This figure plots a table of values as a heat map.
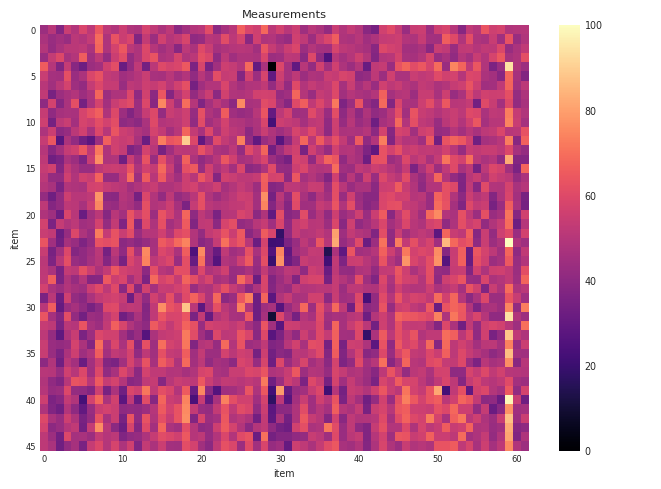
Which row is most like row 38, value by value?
13
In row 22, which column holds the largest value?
37
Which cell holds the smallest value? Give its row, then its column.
4, 29
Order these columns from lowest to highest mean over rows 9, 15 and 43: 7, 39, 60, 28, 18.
60, 39, 28, 18, 7
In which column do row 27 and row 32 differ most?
53
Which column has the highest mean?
59
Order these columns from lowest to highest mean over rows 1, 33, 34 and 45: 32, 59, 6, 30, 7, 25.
30, 6, 32, 25, 7, 59
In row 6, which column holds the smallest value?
19
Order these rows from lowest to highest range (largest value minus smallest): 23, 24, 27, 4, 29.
27, 29, 24, 23, 4
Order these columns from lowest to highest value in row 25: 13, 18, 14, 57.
57, 14, 18, 13
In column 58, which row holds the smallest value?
40
